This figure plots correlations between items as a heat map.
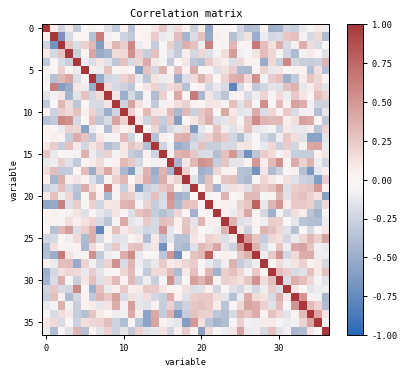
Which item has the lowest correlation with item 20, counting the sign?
36
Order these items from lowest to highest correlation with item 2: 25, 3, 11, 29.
25, 29, 3, 11
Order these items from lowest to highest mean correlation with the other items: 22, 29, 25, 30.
22, 25, 29, 30
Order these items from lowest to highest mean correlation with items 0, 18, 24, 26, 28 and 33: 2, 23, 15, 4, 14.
4, 14, 23, 15, 2
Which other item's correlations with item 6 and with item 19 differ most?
8
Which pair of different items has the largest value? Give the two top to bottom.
21, 27
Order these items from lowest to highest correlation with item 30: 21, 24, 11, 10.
10, 24, 11, 21
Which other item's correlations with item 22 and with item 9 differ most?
28
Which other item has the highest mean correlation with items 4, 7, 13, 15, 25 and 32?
31
